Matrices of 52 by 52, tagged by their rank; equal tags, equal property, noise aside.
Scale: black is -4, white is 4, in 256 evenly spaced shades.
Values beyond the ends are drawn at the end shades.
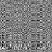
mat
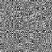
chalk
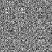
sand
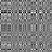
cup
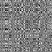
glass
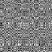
glass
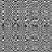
mat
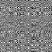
glass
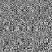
chalk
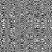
glass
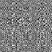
chalk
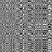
cup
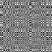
cup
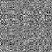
chalk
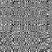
glass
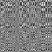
mat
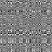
mat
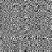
chalk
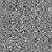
chalk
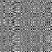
mat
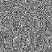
chalk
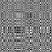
cup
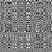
mat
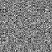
sand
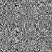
sand
